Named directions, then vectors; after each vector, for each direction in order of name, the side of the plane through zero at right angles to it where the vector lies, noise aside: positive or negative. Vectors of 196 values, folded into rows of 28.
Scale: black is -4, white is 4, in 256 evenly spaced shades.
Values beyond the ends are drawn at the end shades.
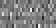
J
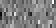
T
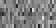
negative, positive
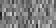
positive, positive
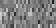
positive, negative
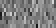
positive, positive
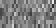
negative, positive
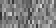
positive, positive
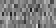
negative, negative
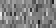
negative, negative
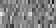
positive, negative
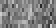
positive, negative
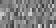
positive, negative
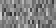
negative, negative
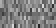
negative, positive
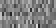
negative, negative
